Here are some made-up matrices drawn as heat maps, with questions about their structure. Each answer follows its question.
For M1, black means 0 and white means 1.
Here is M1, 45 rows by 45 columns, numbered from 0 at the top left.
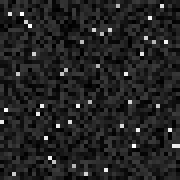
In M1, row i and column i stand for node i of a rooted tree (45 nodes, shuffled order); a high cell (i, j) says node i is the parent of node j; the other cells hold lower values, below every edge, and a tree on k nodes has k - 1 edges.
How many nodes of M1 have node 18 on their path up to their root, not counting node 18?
10
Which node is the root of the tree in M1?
28
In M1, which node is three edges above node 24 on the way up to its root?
30
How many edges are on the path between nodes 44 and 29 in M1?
9
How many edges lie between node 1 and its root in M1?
9
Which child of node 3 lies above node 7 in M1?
5
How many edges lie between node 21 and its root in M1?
4
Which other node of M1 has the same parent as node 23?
27
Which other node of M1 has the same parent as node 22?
32
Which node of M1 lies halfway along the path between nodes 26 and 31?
41
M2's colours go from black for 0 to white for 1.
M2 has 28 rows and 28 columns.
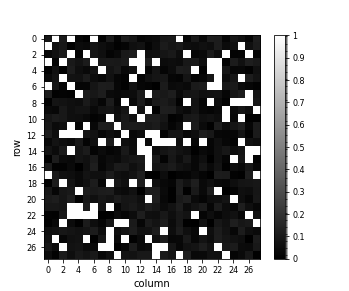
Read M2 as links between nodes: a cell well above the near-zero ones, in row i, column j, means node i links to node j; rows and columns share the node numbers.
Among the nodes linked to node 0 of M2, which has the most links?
node 3
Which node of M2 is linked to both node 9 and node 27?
node 23
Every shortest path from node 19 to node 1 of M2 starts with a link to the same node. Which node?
node 22
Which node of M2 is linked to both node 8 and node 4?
node 21
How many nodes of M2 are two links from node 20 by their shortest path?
9
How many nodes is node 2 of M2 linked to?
6
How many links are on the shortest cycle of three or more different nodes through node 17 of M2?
5
